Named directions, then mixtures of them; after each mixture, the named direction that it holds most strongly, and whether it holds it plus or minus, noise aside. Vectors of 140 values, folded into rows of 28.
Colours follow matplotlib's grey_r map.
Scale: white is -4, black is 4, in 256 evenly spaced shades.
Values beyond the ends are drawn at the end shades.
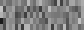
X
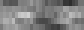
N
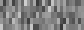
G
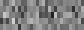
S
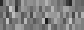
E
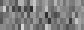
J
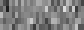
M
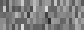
J, plus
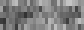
N, minus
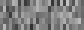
G, minus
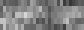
N, plus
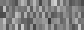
X, minus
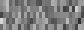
M, minus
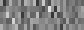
G, plus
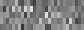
J, minus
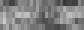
N, plus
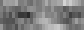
N, minus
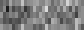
M, plus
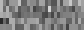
X, plus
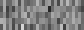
G, minus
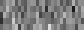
S, plus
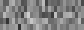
S, plus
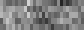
N, plus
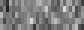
M, plus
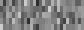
G, plus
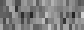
E, plus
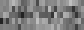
S, plus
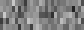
S, plus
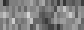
N, plus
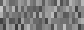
X, plus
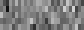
M, plus
